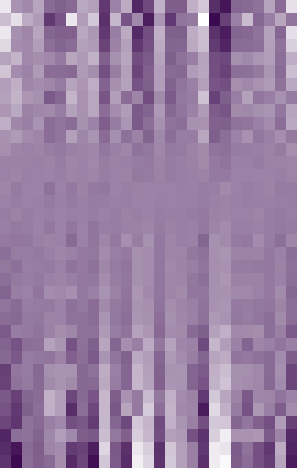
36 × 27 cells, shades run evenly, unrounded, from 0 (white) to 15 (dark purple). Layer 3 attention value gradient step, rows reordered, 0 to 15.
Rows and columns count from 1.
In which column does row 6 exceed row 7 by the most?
7
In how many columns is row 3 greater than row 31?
12
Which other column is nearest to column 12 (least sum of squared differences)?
25
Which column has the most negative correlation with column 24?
26
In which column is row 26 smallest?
21
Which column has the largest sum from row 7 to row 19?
20
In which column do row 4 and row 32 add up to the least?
27
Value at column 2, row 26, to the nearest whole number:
8
